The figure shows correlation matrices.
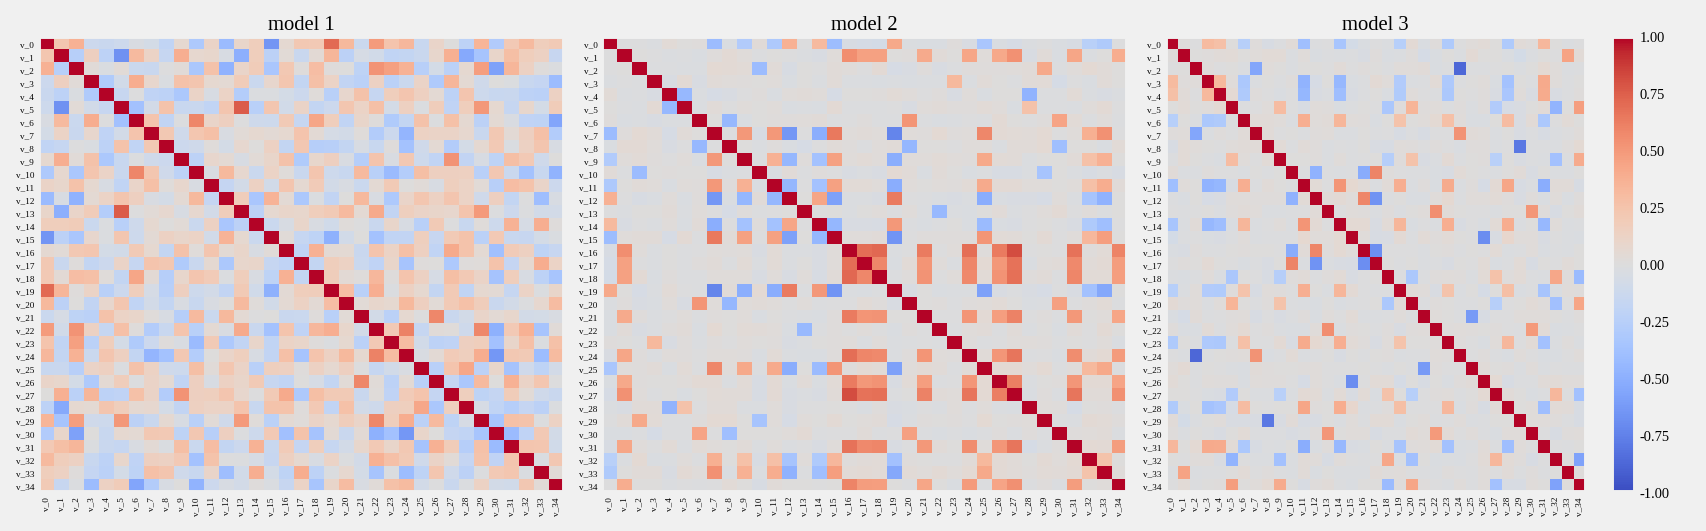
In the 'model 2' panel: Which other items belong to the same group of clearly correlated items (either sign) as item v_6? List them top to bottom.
v_8, v_20, v_30
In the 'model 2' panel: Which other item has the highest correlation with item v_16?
v_27
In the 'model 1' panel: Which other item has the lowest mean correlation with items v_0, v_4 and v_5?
v_1
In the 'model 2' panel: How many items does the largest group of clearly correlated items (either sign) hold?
11
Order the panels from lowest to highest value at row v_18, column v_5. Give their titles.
model 3, model 1, model 2
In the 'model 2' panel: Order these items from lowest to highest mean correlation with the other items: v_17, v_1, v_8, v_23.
v_8, v_23, v_1, v_17
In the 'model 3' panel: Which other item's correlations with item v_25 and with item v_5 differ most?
v_21
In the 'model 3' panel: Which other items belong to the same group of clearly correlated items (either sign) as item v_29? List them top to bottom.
v_8
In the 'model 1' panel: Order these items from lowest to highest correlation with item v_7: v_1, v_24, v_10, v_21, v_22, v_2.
v_24, v_22, v_2, v_21, v_1, v_10
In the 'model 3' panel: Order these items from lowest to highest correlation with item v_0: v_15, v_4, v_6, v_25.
v_6, v_15, v_25, v_4
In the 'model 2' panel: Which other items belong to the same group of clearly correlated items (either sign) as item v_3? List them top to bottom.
v_23
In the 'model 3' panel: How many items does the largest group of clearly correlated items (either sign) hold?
10
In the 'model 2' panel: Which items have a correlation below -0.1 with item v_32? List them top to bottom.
v_0, v_12, v_14, v_19
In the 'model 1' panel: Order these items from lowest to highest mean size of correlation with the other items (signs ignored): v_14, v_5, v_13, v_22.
v_14, v_13, v_5, v_22
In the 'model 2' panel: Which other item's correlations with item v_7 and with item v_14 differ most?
v_19
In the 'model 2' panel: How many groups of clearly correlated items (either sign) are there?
7
